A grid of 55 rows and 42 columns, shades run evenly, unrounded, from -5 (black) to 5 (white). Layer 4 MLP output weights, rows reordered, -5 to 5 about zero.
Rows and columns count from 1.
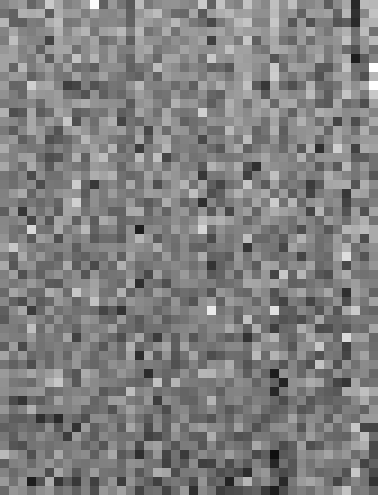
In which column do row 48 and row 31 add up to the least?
17
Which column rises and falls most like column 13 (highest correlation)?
27
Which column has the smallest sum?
32
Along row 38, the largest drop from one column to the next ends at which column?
9
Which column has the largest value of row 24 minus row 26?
16
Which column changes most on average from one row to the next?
39
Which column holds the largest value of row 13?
23
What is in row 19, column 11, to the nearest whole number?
1
